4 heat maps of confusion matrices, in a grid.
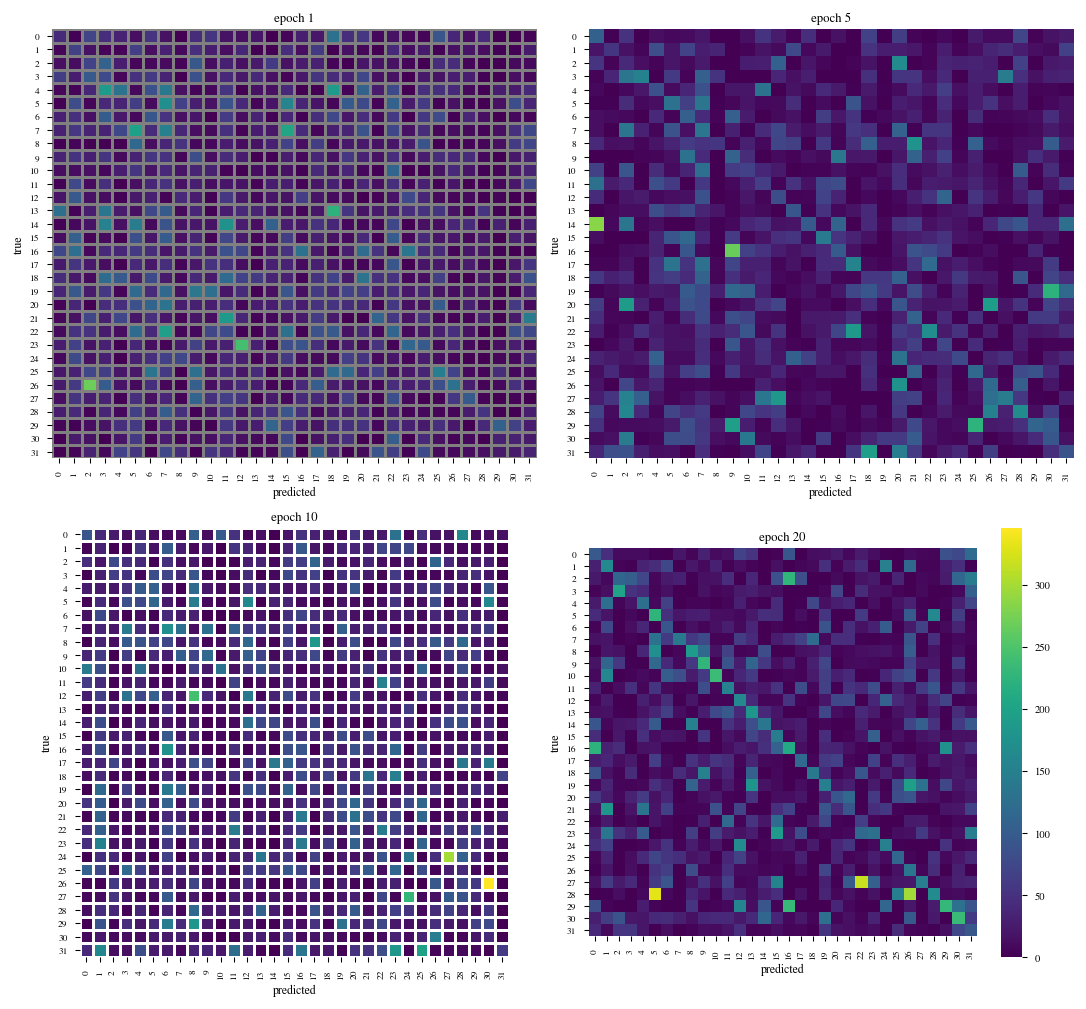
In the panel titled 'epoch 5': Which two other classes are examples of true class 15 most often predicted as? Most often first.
6, 5
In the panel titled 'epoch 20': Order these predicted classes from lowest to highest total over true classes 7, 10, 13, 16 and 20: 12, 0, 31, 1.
31, 12, 1, 0
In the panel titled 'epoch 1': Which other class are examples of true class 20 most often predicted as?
7
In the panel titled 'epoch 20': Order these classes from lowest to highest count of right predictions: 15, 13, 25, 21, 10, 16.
21, 25, 15, 13, 16, 10
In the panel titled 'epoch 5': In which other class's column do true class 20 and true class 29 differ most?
25
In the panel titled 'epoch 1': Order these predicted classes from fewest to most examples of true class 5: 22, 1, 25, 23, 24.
25, 23, 24, 1, 22
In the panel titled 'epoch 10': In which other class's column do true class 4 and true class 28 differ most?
5
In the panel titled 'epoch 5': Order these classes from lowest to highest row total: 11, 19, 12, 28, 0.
0, 12, 11, 28, 19
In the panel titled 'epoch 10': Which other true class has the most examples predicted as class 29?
22
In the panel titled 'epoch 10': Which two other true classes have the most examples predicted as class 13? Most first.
24, 28
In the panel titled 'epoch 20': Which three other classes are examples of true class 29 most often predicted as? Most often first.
16, 12, 30
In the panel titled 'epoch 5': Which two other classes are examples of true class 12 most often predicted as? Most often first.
23, 7
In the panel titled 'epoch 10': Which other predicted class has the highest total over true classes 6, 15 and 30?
26
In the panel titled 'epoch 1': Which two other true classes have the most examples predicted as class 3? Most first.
4, 14
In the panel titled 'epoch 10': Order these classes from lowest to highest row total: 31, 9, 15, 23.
15, 23, 9, 31
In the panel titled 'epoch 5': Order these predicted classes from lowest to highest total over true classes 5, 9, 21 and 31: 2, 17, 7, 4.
4, 2, 17, 7
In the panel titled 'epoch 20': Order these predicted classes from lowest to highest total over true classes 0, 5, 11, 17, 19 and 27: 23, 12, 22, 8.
12, 8, 23, 22
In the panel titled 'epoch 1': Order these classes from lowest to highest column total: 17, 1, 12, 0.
0, 12, 17, 1
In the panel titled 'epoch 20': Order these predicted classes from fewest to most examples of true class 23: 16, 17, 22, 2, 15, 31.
16, 2, 17, 22, 31, 15
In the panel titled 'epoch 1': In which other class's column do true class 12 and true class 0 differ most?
18
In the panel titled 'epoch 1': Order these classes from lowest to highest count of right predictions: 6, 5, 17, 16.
17, 5, 6, 16
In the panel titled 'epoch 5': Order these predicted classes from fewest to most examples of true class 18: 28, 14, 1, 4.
14, 1, 4, 28
